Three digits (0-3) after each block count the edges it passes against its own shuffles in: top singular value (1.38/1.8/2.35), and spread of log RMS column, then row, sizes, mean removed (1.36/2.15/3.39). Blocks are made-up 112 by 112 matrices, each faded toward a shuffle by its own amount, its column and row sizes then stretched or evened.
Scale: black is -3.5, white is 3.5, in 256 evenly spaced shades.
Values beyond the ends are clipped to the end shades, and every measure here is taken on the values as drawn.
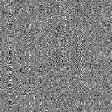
3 2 0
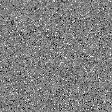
0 1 1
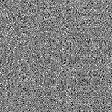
3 0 0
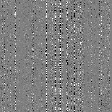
3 3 0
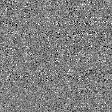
0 1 2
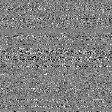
1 0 3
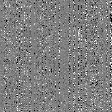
2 3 0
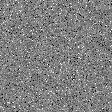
0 0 0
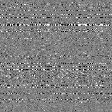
3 0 3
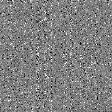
1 2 1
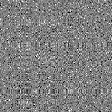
3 1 0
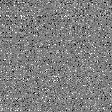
2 0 2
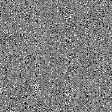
1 2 0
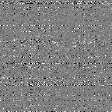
2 2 3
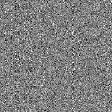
2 2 0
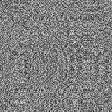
3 0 0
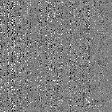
1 3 1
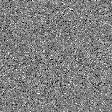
1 0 1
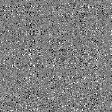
1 2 2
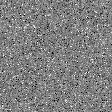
1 0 0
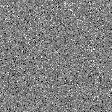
1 1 0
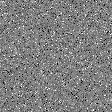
0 0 0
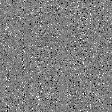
1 2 0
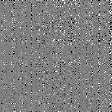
2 3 2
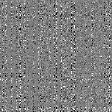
0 3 2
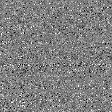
0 1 2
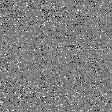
0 1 2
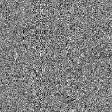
2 2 0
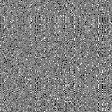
3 2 0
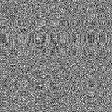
3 0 0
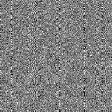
3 2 0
